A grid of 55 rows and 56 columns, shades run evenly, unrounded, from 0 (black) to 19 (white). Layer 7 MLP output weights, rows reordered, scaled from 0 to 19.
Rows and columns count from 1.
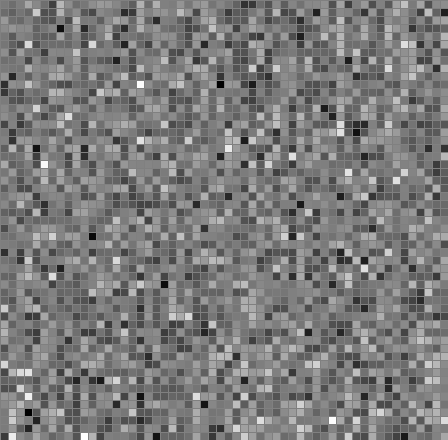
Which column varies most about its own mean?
18
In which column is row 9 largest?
49
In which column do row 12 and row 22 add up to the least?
12
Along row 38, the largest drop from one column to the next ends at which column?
5
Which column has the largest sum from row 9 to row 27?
21
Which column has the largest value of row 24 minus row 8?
15
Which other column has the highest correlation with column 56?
25
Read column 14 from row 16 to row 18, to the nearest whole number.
11 6 10
